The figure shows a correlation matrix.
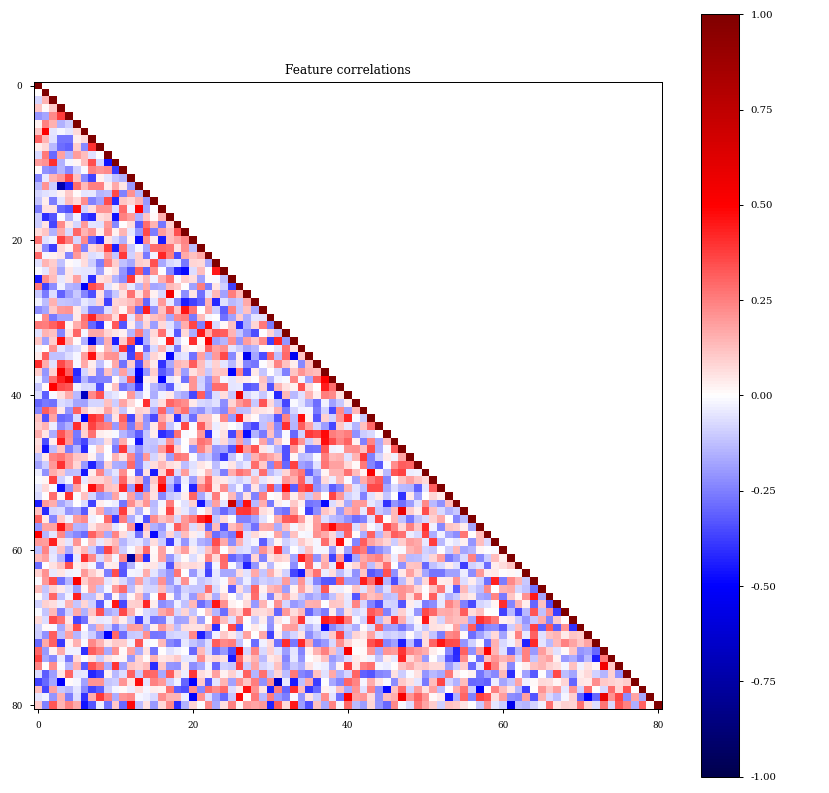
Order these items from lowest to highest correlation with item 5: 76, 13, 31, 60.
76, 60, 31, 13
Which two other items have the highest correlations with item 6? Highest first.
1, 61
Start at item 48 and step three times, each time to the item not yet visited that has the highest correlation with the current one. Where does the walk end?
44
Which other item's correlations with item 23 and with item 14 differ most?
24
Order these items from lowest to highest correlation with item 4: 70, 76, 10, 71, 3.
10, 70, 71, 76, 3
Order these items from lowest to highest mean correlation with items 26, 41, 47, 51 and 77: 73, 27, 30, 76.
76, 30, 27, 73
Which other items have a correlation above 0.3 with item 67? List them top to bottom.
10, 14, 23, 60, 76
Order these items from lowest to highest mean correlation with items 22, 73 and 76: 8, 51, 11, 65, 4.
8, 4, 51, 11, 65
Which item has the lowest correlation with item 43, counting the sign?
6
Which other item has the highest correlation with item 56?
22
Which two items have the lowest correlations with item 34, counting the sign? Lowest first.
63, 12
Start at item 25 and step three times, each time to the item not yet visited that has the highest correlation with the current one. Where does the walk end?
17
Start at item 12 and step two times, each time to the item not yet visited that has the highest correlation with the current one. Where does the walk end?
33
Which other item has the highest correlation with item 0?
58
